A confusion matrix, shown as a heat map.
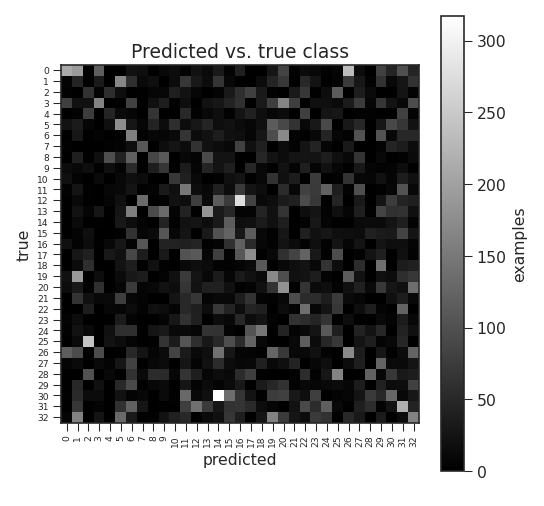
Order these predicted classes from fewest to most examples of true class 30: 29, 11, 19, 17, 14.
17, 29, 19, 11, 14
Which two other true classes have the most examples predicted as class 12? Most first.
31, 17
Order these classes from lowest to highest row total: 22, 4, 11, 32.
4, 22, 11, 32
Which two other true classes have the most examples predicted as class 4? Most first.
8, 2
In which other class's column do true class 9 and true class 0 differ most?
26
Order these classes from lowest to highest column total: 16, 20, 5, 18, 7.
7, 18, 5, 16, 20
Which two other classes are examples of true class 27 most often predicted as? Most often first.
29, 6
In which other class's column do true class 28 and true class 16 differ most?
25
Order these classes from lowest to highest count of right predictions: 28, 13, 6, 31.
28, 6, 13, 31
